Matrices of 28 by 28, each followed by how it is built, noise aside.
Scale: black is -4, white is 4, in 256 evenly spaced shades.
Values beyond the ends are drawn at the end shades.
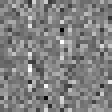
uneven columns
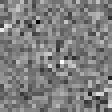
block diagonal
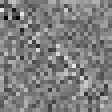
banded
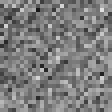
Hankel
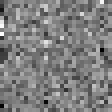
uneven columns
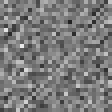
Hankel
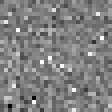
sparse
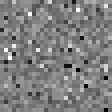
sparse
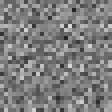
repeating columns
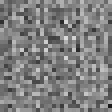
blocks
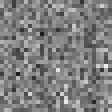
blocks
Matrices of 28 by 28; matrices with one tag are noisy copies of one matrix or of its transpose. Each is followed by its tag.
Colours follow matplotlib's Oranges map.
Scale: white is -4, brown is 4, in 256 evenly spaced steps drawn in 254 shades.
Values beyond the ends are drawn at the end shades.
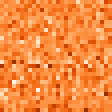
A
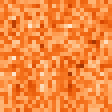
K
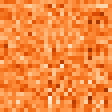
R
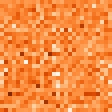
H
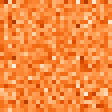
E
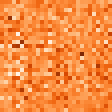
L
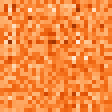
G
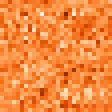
K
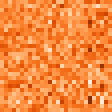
R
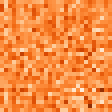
R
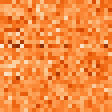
L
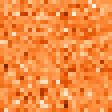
K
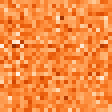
L
